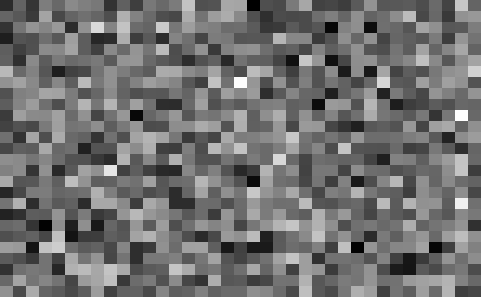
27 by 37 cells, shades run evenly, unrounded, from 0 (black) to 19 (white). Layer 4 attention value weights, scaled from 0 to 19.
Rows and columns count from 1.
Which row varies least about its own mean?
5
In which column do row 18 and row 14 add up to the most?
23
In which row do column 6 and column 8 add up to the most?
25
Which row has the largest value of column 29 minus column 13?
10
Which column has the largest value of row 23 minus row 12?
27
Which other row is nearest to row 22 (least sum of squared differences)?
20
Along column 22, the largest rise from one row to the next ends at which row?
4
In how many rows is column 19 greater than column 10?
12
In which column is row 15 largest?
22
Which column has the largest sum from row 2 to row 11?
36
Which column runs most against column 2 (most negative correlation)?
11
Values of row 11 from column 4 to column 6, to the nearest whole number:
10 12 8
